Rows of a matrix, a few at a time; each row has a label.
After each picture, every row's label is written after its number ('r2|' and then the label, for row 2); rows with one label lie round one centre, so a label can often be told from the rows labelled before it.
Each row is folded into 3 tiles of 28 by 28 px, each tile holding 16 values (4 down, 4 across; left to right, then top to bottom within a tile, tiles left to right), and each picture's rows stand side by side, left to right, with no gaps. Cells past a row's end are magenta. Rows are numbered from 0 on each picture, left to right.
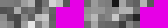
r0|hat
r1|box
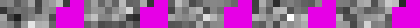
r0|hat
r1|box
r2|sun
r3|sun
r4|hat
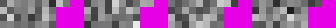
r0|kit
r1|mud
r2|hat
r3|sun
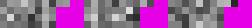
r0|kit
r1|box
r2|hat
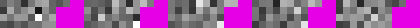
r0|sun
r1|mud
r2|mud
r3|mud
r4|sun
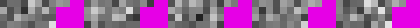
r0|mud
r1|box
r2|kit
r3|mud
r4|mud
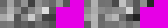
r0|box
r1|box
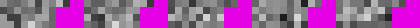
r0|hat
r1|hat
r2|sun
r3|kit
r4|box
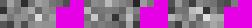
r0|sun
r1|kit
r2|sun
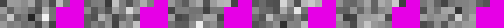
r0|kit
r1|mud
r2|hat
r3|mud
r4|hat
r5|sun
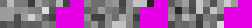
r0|box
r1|hat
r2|mud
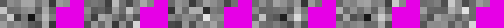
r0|kit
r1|mud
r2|sun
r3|kit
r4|kit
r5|mud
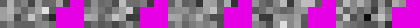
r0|box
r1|box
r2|box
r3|hat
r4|kit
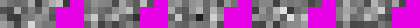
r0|hat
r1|box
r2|kit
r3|sun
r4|box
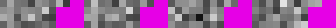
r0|box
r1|box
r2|kit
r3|mud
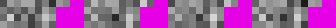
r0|kit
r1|kit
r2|kit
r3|kit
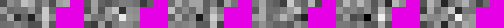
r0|kit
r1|sun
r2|kit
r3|box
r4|kit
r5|sun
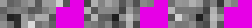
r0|hat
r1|kit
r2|kit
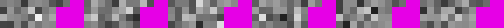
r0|sun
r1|box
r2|mud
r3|kit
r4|sun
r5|sun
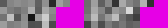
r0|kit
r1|box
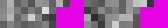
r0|box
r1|hat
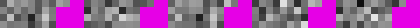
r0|kit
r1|sun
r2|kit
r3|mud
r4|sun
